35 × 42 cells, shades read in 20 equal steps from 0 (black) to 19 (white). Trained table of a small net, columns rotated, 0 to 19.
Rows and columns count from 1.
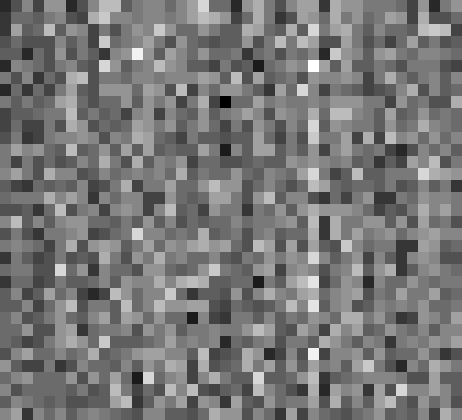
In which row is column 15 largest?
3
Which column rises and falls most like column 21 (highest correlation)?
20
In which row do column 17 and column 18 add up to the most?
24
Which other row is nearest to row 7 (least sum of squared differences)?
11
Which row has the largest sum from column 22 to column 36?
10
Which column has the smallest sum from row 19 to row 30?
4
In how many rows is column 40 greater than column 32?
14
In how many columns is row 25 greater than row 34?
19
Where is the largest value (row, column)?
6, 29
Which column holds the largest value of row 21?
32
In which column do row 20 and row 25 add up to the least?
9
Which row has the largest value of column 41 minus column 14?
18
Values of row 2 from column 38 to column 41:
5 13 6 6
